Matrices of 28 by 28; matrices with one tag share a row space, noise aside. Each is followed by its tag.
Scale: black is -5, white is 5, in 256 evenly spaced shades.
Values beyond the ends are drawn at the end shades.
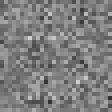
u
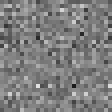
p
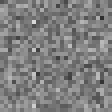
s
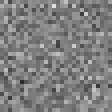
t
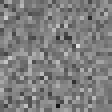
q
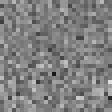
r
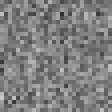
r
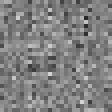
u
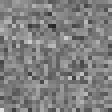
u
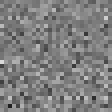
p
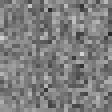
u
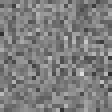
r
